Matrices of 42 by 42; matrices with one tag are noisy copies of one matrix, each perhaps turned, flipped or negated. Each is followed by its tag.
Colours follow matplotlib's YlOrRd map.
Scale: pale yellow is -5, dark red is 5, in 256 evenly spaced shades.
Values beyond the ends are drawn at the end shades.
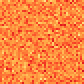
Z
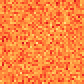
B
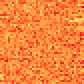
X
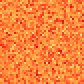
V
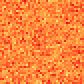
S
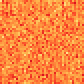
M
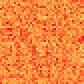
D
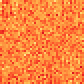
M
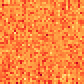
X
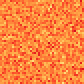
V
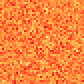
V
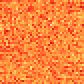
M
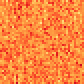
X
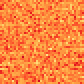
X
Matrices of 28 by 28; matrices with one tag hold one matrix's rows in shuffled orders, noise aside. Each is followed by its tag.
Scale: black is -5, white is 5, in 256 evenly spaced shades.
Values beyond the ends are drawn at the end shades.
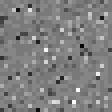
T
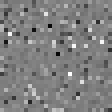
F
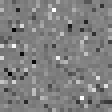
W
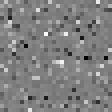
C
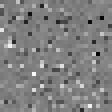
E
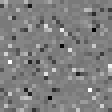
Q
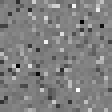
T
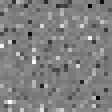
E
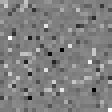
Q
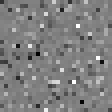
T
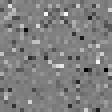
C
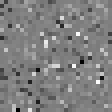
T
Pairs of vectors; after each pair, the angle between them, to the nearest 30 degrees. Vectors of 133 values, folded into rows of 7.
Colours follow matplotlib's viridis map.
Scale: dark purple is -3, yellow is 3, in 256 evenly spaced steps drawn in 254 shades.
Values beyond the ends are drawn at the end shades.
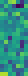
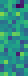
30 degrees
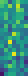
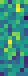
30 degrees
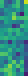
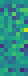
90 degrees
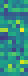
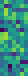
150 degrees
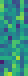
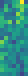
90 degrees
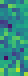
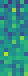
90 degrees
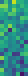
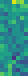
60 degrees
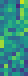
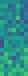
150 degrees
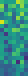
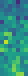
120 degrees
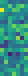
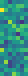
30 degrees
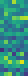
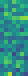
30 degrees
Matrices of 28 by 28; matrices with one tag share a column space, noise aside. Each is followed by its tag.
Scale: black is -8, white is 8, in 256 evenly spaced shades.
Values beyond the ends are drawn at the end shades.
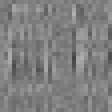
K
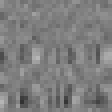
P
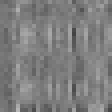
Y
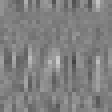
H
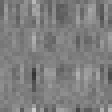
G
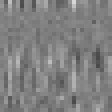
H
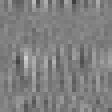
H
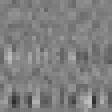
P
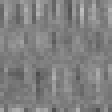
G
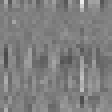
H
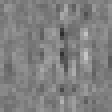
K
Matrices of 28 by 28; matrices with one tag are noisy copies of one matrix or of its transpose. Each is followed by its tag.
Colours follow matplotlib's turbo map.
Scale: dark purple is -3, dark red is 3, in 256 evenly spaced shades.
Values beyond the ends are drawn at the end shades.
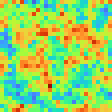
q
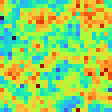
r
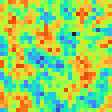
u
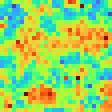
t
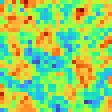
u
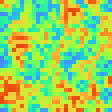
r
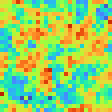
q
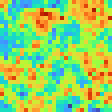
r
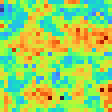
t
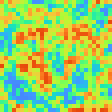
q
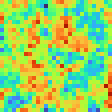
q
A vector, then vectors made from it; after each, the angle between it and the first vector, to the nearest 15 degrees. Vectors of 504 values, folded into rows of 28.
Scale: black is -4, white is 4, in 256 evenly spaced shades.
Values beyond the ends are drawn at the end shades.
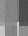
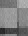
120 degrees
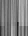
135 degrees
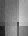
150 degrees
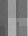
105 degrees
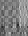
135 degrees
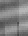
120 degrees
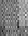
135 degrees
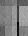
120 degrees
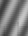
105 degrees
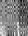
45 degrees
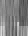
30 degrees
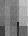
165 degrees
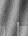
60 degrees
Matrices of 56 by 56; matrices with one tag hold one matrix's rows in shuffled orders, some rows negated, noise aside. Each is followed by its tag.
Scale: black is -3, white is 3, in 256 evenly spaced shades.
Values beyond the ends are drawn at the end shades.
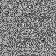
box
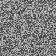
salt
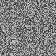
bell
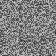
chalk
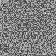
box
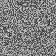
box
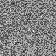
salt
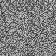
bell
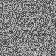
box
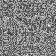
box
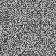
box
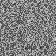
bell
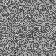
chalk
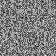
bell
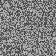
salt
